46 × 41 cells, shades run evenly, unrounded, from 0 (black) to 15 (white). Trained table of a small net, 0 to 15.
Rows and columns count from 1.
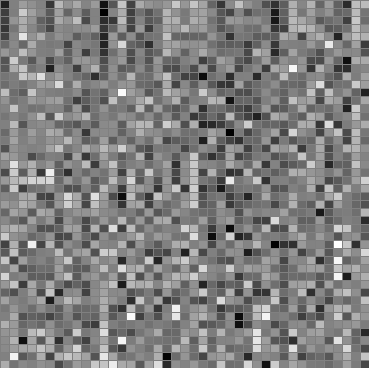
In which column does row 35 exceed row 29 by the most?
26
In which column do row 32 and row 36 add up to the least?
23
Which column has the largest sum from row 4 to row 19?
40
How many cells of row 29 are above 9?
14
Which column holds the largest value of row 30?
22
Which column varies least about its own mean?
32
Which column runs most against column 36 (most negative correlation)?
20
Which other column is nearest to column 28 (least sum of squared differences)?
17
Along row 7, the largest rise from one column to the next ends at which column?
29
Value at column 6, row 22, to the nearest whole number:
14
